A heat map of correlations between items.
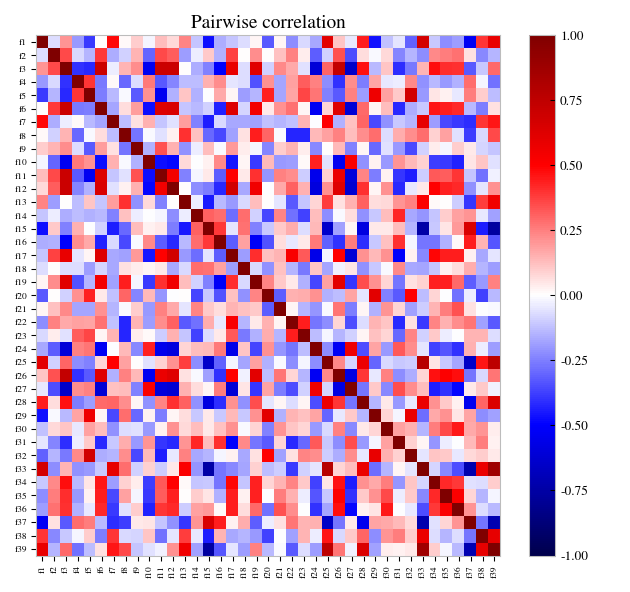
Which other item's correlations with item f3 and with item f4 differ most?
f26
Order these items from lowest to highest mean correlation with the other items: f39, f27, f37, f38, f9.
f27, f37, f9, f38, f39
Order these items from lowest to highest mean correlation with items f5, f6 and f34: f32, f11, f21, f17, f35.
f21, f11, f32, f35, f17
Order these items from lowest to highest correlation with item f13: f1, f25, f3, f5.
f3, f5, f1, f25
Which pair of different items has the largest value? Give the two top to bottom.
f33, f39
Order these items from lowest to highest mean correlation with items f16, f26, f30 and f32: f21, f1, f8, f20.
f1, f20, f8, f21
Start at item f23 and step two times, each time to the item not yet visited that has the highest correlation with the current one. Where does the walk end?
f17
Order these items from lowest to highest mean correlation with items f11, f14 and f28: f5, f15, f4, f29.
f5, f4, f29, f15
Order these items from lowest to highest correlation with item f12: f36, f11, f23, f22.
f23, f22, f36, f11
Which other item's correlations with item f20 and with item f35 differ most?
f36
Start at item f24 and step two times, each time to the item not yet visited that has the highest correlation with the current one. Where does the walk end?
f10
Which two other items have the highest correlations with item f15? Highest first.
f37, f16
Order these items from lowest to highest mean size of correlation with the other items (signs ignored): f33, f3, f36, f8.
f8, f36, f33, f3
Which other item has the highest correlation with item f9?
f11
